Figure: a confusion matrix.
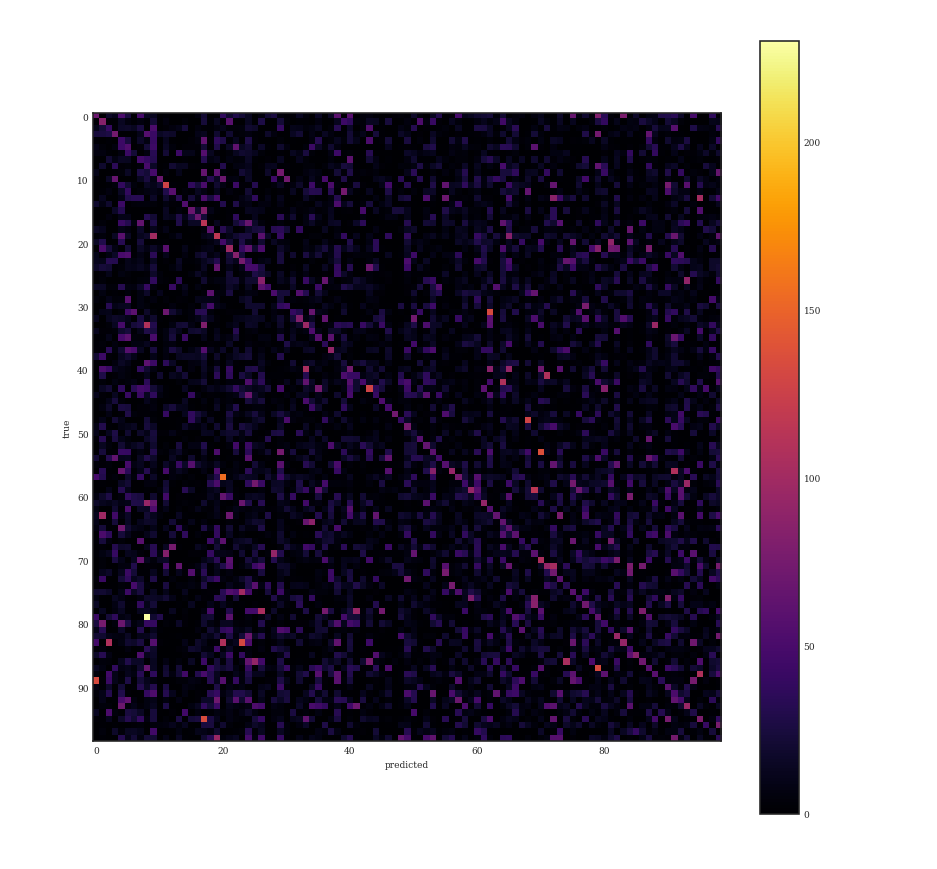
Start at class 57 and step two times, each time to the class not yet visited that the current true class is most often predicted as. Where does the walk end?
81
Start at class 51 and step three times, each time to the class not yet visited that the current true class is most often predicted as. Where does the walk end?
8
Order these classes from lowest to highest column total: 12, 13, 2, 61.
12, 13, 61, 2
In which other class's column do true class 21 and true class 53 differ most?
70
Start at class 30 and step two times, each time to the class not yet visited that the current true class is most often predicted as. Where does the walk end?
69
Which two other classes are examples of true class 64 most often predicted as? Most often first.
34, 33
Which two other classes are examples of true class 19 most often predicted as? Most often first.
9, 65
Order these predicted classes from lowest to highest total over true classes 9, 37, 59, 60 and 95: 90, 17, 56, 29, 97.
56, 97, 29, 90, 17
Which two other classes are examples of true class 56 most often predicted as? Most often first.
91, 53
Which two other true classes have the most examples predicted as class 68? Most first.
48, 12
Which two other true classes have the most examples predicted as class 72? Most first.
71, 13
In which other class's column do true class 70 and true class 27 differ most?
82
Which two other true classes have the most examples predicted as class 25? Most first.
86, 58
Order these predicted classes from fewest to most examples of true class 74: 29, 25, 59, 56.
59, 29, 25, 56
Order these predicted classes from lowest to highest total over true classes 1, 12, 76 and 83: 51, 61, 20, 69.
61, 51, 69, 20
